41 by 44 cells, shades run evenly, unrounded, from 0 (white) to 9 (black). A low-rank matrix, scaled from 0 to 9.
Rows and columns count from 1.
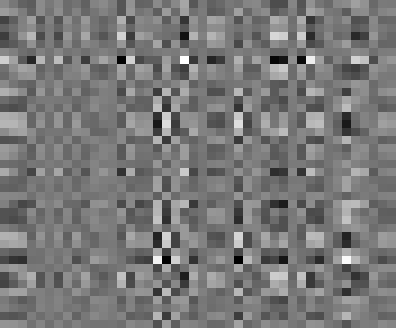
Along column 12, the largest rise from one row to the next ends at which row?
9
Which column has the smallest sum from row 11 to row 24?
21
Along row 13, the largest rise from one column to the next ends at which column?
19
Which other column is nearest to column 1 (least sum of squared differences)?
15
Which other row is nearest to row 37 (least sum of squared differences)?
34
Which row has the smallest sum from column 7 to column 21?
8
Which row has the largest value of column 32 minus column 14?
33
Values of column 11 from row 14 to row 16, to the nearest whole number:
4 5 5
